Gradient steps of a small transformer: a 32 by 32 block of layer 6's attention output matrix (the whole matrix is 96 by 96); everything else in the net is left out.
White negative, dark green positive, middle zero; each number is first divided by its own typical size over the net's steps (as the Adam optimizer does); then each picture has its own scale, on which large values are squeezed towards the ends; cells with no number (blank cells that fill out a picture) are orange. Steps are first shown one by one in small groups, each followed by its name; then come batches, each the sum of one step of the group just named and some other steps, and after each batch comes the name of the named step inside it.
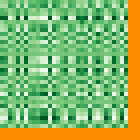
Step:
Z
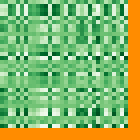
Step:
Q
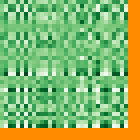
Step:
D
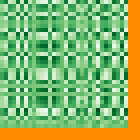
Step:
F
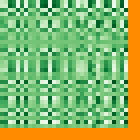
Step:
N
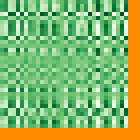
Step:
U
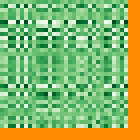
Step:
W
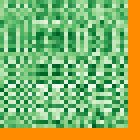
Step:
Q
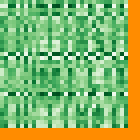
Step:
Q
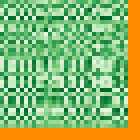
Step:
F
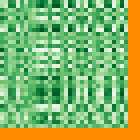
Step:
Z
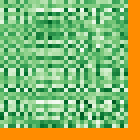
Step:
D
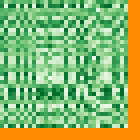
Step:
D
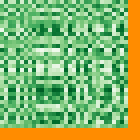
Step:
U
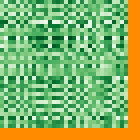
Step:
W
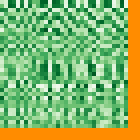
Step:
N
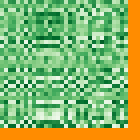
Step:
W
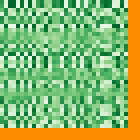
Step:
N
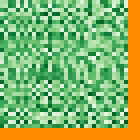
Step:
N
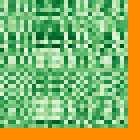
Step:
Q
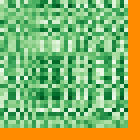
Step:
W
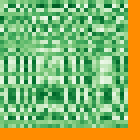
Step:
Z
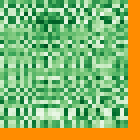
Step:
F
